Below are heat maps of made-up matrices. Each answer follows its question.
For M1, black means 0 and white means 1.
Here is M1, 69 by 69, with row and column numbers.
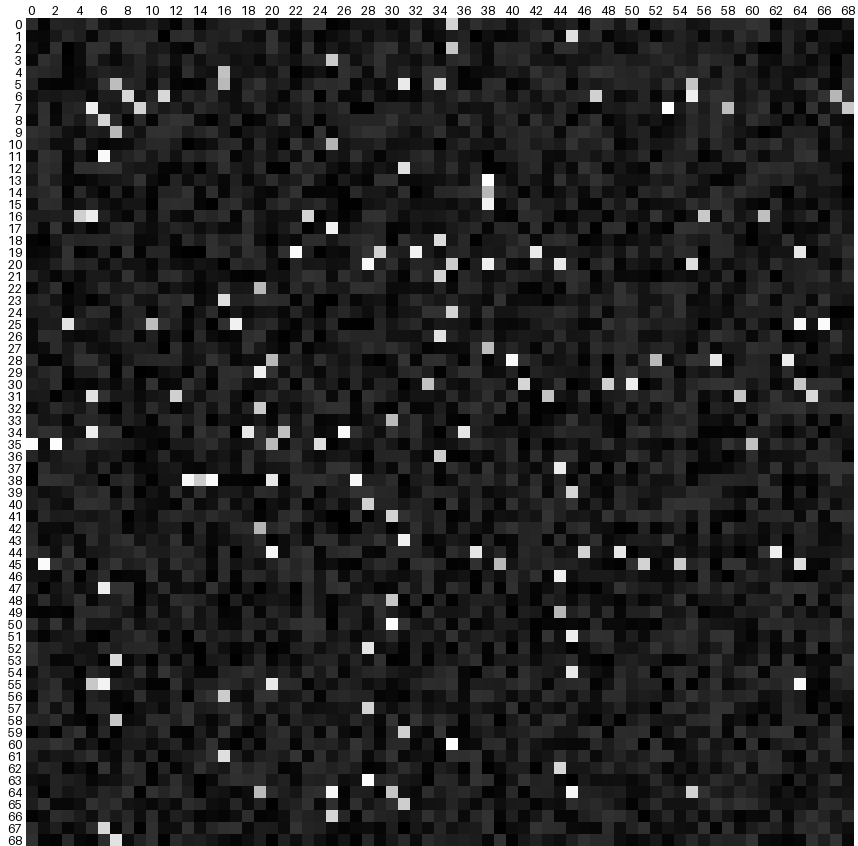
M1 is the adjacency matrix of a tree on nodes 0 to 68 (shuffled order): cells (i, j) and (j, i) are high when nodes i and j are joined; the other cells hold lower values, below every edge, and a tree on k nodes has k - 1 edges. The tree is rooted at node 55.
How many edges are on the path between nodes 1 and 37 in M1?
6
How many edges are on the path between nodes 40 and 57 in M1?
2
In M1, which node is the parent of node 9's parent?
5
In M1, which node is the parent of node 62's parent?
20
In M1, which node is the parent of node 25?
64
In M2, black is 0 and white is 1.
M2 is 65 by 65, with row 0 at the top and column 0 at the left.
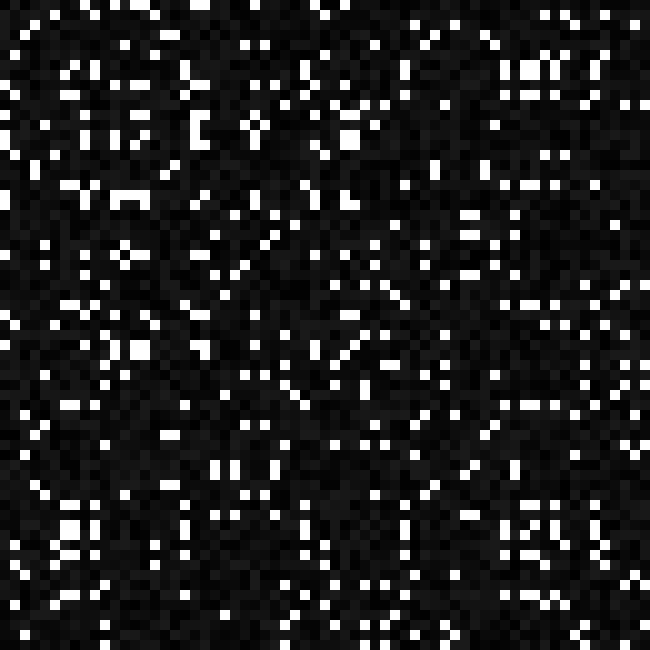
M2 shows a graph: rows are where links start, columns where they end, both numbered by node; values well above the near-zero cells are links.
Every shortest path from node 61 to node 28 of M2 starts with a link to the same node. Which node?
node 39
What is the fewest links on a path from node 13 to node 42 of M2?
4
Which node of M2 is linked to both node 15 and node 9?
node 1
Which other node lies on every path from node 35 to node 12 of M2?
node 19
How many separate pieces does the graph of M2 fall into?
3
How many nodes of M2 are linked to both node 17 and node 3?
3
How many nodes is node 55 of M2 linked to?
10
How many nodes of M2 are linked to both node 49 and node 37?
5
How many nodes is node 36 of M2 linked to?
9
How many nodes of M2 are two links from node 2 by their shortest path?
5
